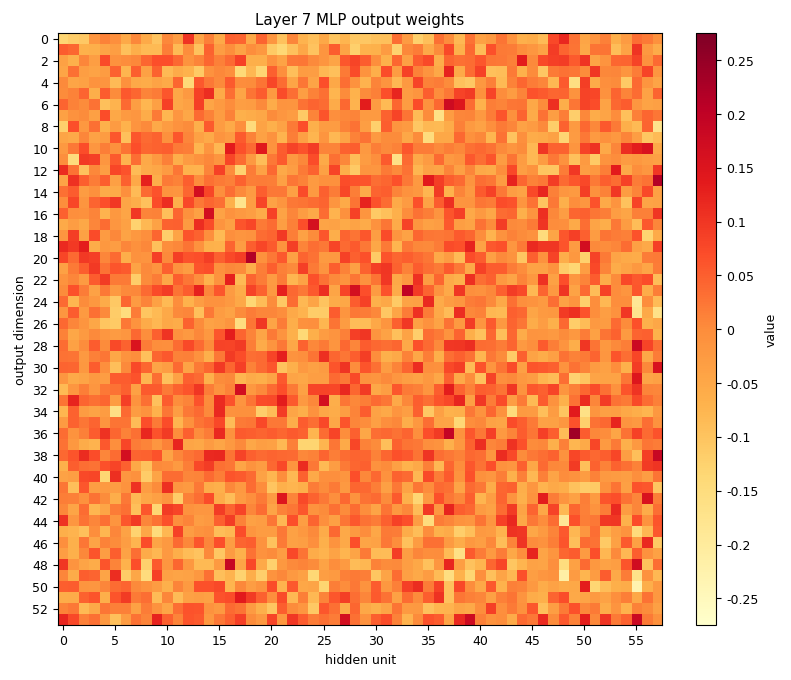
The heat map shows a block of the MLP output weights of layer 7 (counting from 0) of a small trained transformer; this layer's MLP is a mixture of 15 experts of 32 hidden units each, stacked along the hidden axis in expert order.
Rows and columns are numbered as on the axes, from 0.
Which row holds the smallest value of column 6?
25
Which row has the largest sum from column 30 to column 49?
36
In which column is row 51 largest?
17
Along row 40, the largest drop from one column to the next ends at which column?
4
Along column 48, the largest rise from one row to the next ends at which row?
45
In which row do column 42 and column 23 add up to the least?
27
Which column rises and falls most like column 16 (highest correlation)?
55
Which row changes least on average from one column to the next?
38
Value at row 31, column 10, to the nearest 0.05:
-0.1
